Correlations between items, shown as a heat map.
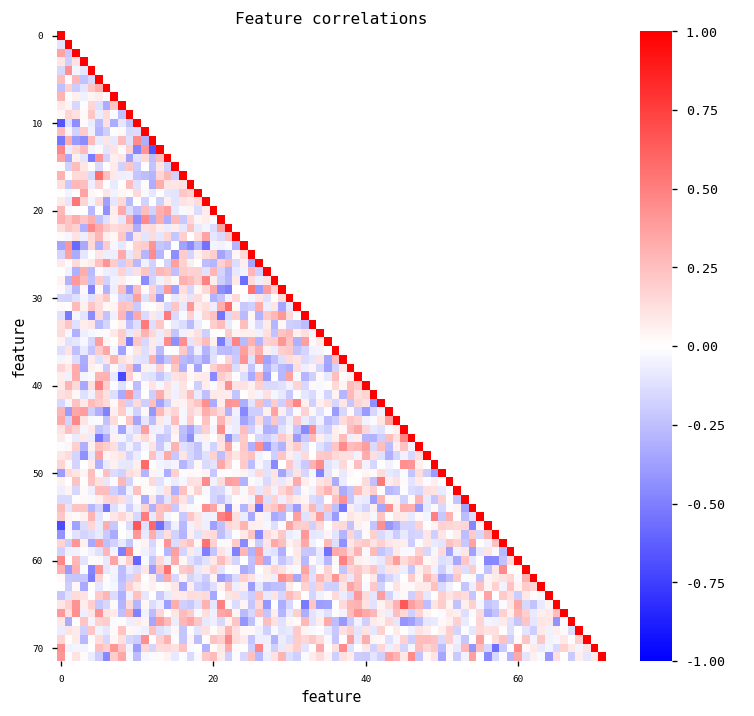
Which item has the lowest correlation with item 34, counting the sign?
50
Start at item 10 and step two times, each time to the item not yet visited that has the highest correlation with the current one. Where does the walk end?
12
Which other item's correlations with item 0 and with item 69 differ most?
56
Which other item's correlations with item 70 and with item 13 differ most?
37
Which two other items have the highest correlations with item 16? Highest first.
5, 35
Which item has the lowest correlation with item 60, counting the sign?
10
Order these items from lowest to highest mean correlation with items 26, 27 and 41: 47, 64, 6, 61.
47, 64, 61, 6
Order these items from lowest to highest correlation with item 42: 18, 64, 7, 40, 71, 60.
71, 60, 7, 40, 18, 64
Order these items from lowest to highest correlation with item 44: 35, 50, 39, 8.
35, 50, 8, 39
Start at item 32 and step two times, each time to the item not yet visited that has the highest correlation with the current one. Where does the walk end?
61
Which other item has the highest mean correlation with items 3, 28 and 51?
19
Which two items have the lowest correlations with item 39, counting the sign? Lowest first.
8, 20
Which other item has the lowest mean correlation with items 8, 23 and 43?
59
